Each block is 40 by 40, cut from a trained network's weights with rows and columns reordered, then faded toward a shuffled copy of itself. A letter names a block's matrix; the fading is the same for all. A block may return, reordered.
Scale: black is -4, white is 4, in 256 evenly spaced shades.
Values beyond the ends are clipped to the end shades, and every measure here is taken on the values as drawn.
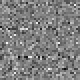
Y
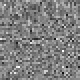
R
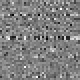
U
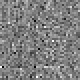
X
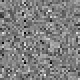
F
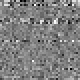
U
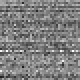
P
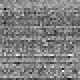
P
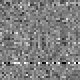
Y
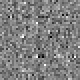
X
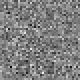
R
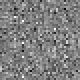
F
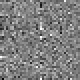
F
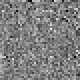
X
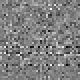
U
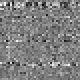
U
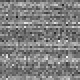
P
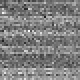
P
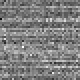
P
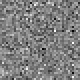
F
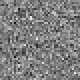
R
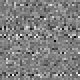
U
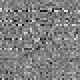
U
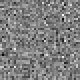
F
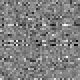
U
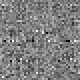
X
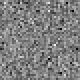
X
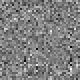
F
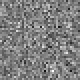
R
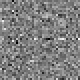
R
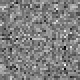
R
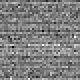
P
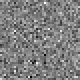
F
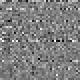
U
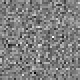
R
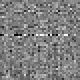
Y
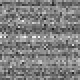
P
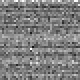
P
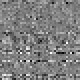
U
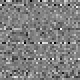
U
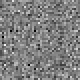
X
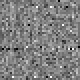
X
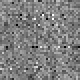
X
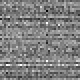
P
